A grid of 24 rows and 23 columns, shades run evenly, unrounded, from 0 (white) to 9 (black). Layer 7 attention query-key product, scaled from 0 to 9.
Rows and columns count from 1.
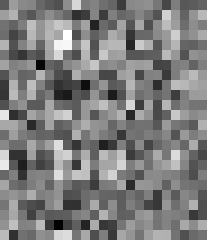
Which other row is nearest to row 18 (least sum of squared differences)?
6
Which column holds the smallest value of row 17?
1
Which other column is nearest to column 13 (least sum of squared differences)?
12
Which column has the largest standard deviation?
7
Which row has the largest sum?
10
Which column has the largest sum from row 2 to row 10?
18
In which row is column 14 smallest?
17
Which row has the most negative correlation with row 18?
23
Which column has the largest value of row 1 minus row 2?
19
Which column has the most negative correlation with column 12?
22
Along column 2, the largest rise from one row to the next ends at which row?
24
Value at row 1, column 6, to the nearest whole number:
6
